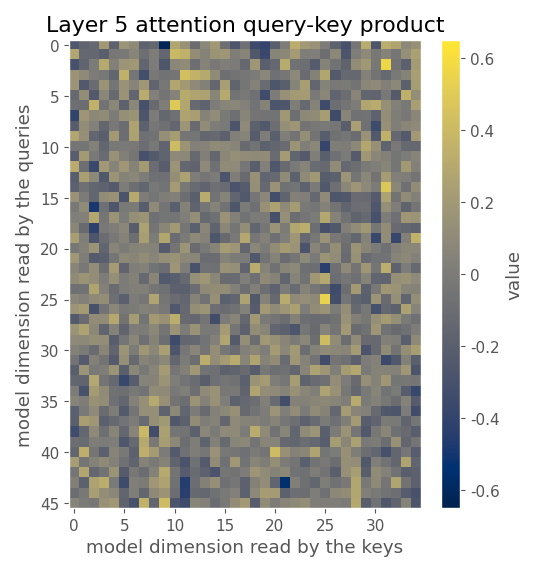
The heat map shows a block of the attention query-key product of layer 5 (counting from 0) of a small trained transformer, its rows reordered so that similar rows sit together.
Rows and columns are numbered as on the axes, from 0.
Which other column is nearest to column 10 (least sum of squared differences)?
29
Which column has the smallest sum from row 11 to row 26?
30
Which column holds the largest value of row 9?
31
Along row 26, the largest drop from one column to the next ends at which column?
2
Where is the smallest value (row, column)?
0, 9
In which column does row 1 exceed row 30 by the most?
10
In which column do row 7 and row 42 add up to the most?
1
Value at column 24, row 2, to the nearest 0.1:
-0.2
